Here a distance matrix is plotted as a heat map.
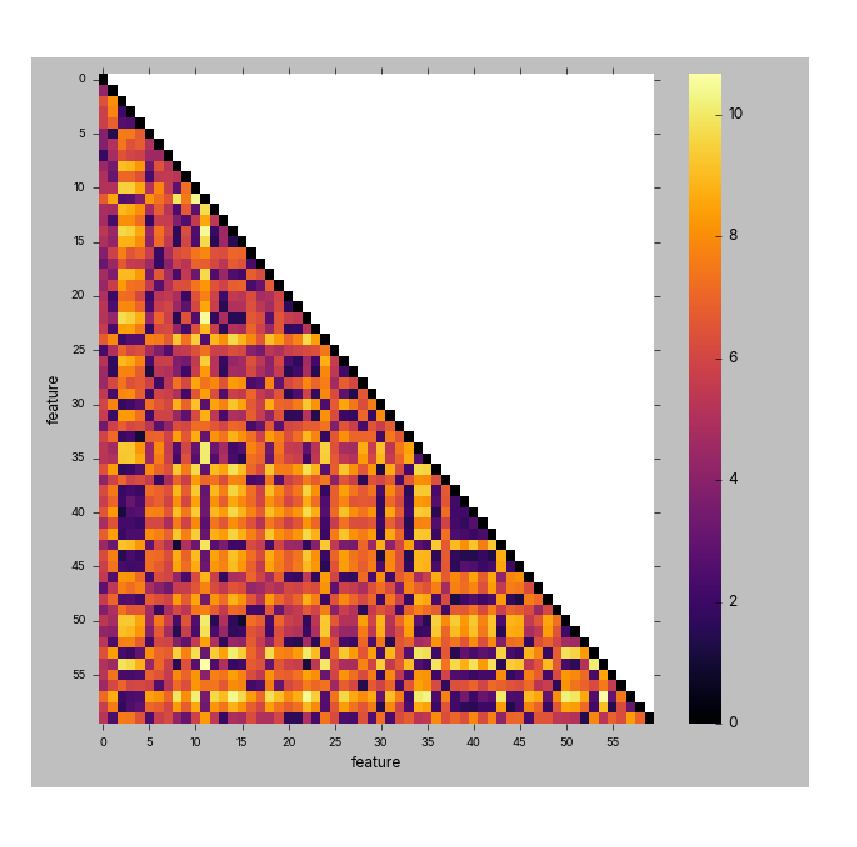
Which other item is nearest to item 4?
33
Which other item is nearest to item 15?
50
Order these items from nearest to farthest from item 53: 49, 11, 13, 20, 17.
11, 17, 49, 20, 13
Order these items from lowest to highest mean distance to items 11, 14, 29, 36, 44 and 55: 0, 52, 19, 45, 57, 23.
45, 57, 0, 52, 23, 19
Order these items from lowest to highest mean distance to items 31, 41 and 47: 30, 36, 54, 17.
17, 30, 36, 54
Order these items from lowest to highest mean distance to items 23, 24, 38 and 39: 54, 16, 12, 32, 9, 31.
9, 31, 32, 16, 12, 54
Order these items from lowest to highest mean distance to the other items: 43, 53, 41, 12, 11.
41, 43, 12, 53, 11
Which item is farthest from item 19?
57
